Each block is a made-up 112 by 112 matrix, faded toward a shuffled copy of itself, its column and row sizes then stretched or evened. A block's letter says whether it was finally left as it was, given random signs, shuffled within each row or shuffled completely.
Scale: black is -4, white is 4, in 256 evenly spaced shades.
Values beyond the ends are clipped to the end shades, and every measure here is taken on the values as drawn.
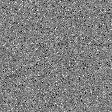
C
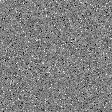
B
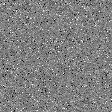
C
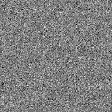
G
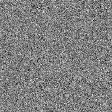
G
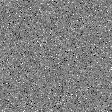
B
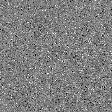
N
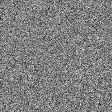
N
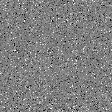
N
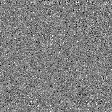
G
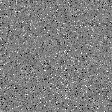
G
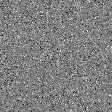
B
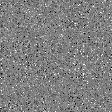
G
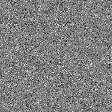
G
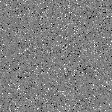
N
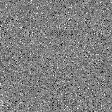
G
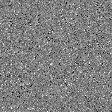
G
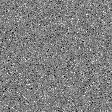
B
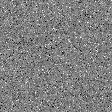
B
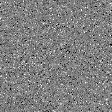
G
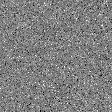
B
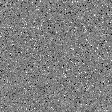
B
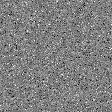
B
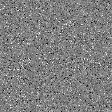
N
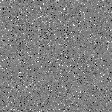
G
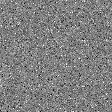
C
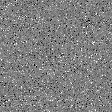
C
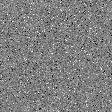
B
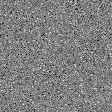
B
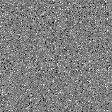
G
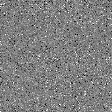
G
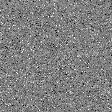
C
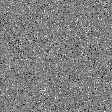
B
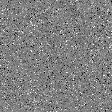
N
